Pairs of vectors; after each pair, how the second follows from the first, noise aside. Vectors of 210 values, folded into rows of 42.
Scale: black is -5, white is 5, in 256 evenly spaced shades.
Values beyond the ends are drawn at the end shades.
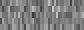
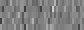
partly zeroed.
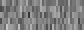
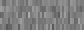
negated, shrunk.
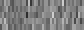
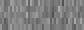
negated, shrunk.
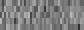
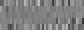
wrapped around, partly zeroed.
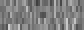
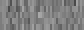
reversed, negated, shrunk.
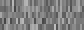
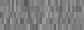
negated, shrunk.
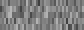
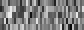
scaled up.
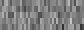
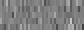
partly zeroed.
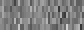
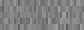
negated, shrunk.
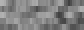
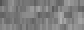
negated, shrunk.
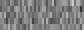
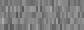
reversed, negated, shrunk.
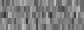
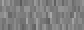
negated, shrunk.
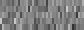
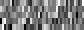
wrapped around, negated, scaled up.
